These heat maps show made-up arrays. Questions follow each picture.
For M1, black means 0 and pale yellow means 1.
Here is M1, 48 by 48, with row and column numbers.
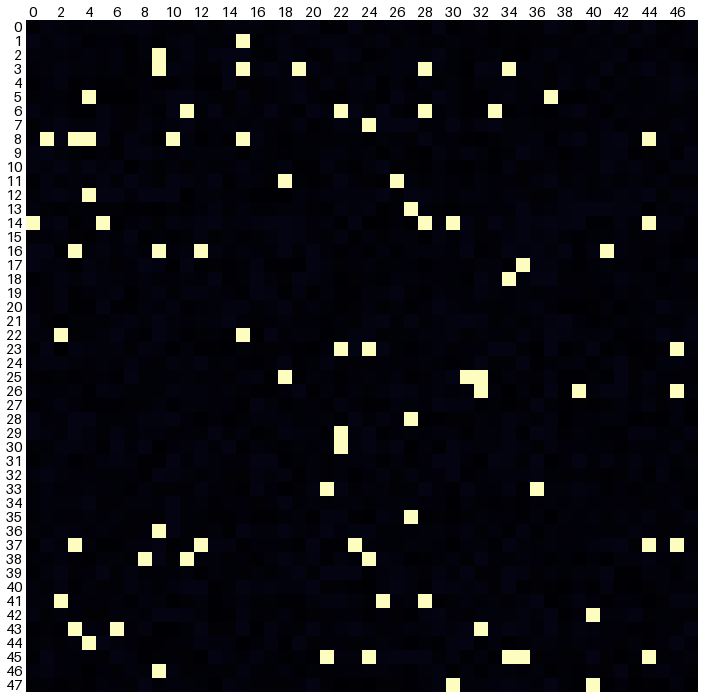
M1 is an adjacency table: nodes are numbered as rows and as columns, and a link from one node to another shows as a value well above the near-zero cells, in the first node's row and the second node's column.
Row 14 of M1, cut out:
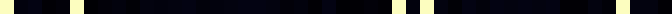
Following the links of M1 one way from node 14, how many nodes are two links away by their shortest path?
4
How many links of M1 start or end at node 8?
7
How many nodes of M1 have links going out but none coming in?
11
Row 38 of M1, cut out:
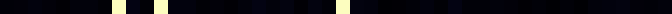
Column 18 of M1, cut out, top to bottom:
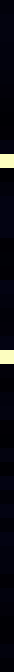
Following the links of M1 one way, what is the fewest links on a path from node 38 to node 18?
2
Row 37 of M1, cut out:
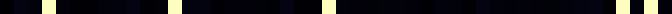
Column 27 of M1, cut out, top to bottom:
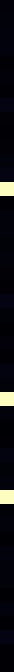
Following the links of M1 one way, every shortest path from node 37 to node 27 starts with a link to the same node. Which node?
node 3
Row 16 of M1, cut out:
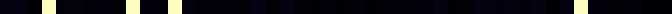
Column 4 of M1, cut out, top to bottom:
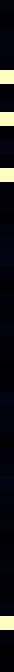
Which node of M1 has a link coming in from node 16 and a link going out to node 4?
node 12
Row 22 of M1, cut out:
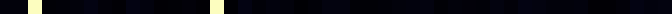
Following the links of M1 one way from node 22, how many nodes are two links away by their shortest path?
1
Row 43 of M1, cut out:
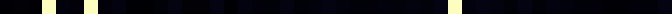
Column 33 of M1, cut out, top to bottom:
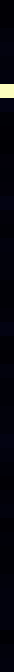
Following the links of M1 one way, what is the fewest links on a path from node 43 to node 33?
2
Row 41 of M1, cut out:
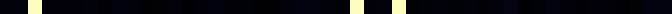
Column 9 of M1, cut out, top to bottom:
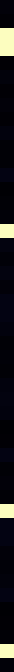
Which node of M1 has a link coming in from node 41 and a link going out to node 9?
node 2
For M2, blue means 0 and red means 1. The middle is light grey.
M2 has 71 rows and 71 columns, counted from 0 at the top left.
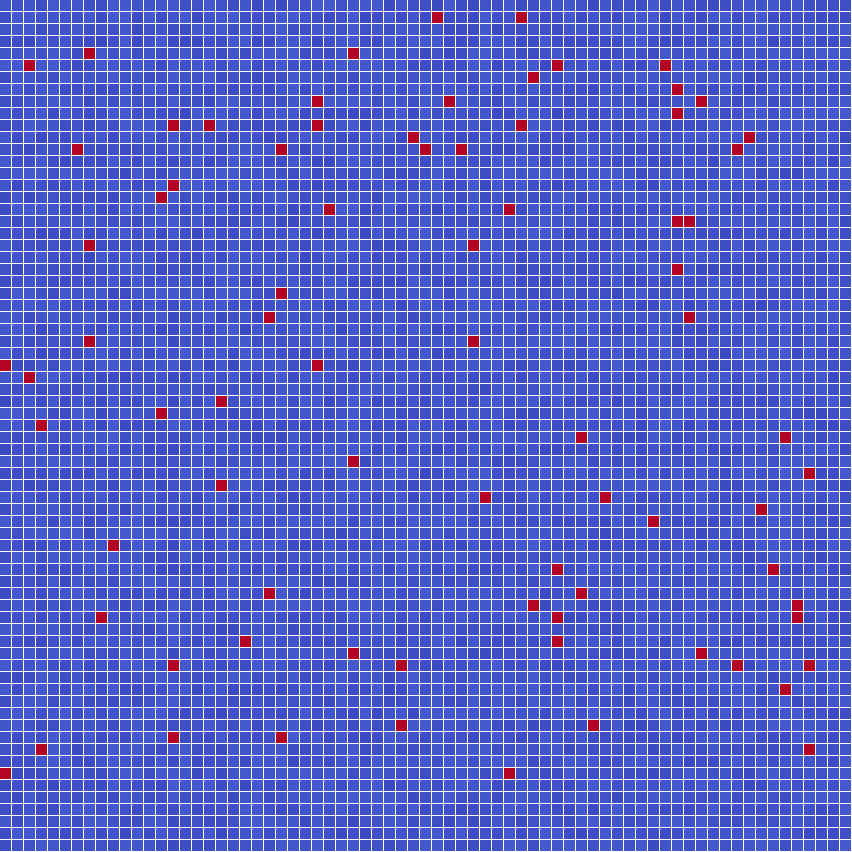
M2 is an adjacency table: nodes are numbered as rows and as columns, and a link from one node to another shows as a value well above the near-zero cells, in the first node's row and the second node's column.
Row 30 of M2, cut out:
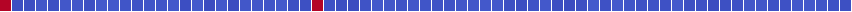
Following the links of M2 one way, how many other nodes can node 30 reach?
6
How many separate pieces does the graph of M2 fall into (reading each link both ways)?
10
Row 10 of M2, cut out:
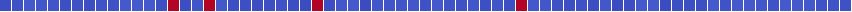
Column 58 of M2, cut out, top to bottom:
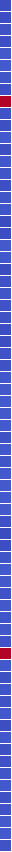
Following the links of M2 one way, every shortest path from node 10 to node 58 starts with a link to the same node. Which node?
node 43
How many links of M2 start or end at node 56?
4
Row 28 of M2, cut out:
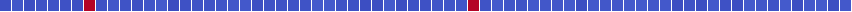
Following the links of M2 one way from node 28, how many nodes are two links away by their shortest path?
2
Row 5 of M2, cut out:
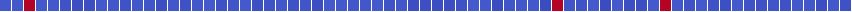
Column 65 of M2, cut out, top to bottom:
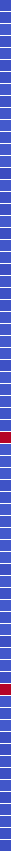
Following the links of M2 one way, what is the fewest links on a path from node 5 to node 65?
5
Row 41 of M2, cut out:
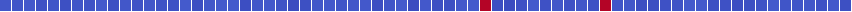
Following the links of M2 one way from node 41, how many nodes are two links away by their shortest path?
3
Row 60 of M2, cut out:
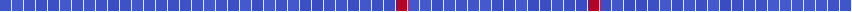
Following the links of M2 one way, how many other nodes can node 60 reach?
8
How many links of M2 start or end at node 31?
1
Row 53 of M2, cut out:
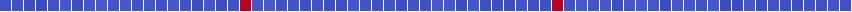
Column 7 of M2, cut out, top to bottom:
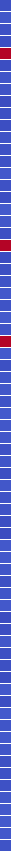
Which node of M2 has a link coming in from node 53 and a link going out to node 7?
node 20
